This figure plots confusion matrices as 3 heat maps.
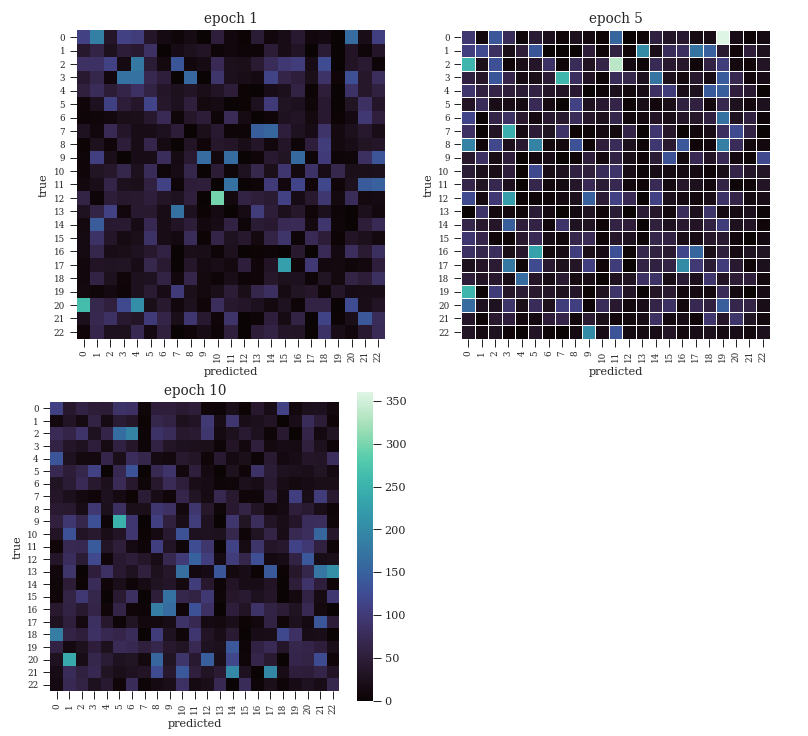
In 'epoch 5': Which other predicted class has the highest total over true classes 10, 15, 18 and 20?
0
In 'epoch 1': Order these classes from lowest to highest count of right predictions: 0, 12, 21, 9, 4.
12, 4, 0, 21, 9
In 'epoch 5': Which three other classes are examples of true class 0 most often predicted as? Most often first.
19, 11, 2
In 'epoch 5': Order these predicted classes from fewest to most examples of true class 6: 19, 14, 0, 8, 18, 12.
12, 14, 18, 8, 0, 19
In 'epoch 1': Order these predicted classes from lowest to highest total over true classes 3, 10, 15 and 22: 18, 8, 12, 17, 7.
7, 12, 17, 18, 8
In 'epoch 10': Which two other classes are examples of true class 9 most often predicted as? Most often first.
5, 3
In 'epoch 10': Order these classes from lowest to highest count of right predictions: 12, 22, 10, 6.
6, 22, 12, 10
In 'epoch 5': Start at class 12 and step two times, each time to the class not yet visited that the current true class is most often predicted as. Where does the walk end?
7
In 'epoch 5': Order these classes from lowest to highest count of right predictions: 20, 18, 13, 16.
13, 20, 18, 16
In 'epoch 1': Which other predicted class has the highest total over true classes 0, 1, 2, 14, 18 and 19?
4
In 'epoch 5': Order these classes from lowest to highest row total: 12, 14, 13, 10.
13, 10, 14, 12
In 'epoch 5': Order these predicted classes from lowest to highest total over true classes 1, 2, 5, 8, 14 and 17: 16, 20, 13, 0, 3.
20, 13, 3, 16, 0
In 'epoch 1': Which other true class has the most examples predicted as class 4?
20
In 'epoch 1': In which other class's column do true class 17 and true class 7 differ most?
15
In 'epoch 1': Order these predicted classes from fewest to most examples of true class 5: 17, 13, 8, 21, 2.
17, 13, 8, 21, 2
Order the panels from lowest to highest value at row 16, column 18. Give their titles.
epoch 5, epoch 10, epoch 1
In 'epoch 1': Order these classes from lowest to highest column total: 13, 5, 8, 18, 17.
17, 13, 8, 5, 18
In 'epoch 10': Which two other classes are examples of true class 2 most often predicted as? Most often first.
6, 5
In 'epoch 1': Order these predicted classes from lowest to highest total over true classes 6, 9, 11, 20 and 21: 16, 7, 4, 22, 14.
7, 14, 4, 16, 22
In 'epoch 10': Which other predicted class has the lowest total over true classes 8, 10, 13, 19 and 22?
18
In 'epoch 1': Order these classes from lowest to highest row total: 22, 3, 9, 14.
22, 14, 9, 3
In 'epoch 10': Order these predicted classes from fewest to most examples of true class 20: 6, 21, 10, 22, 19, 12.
22, 6, 19, 10, 21, 12
